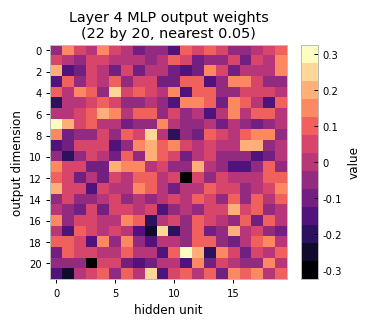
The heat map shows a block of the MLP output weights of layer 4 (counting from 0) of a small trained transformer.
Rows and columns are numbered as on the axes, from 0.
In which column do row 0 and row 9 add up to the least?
0
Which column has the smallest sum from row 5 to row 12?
11
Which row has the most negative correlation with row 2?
3
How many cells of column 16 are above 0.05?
6
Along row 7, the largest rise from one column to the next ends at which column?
9
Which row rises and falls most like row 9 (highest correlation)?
21
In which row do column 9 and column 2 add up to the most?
17
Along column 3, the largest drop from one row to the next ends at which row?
20
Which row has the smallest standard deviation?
14
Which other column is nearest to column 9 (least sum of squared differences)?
2
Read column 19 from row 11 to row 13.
-0.05 0.1 0.15
